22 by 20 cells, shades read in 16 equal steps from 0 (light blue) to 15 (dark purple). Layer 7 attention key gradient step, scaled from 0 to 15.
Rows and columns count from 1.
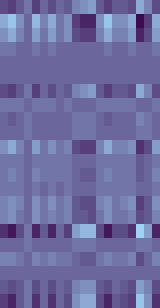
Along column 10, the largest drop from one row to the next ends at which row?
17
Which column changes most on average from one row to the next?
18
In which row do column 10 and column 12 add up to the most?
2
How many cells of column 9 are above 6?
17
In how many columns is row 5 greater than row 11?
14
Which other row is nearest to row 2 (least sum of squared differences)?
3
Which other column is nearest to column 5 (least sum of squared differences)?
20
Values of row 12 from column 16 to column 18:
7 7 9
